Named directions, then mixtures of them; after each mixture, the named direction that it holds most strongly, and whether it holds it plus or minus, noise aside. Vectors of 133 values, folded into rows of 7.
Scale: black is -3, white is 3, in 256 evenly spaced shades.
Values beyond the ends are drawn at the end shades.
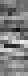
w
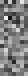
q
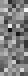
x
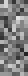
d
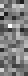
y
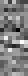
w, plus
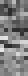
w, plus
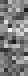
x, minus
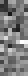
w, plus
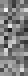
x, plus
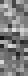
w, minus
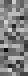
d, minus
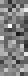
x, plus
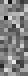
q, minus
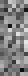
x, minus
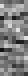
w, minus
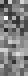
q, plus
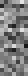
y, minus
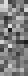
x, plus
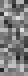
y, minus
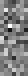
x, plus
